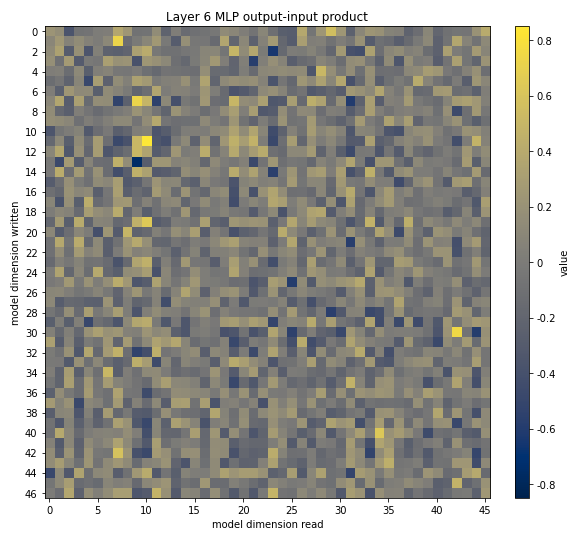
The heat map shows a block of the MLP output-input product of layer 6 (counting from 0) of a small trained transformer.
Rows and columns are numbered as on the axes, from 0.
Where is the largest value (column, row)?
10, 11
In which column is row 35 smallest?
19
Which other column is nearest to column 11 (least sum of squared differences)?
2
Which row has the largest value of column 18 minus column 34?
29
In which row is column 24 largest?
20
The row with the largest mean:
36
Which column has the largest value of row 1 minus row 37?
3
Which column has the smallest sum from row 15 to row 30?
21
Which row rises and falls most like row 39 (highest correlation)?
13
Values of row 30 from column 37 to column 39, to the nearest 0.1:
0 0 -0.1
